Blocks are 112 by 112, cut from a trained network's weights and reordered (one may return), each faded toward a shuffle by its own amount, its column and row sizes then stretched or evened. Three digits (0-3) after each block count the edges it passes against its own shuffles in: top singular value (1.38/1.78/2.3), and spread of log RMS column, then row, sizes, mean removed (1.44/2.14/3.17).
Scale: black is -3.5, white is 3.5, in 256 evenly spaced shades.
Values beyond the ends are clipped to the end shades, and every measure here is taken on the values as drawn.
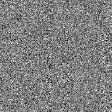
1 2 1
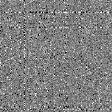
2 2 1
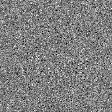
1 1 0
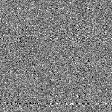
2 1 1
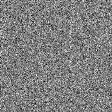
0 1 0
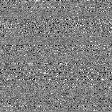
0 0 3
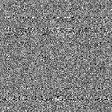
2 1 2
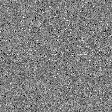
0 0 1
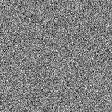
2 0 0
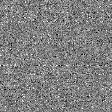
1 0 2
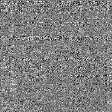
1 1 3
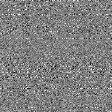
0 1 3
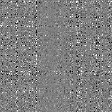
1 3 2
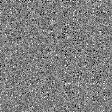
0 2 1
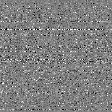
2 1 3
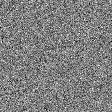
0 0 0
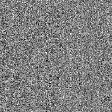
1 2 0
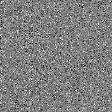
0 2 0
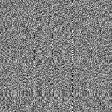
3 1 0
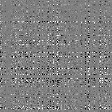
1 3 3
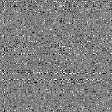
3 1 3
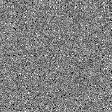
1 1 1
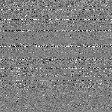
2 1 3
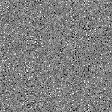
2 1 0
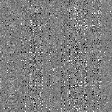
2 3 1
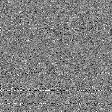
2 0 2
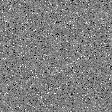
0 0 1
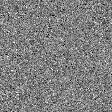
0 0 0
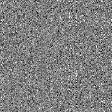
2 2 0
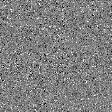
0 1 1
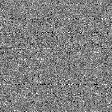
2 1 2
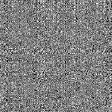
2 2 2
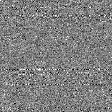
2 0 2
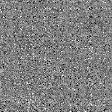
0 2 2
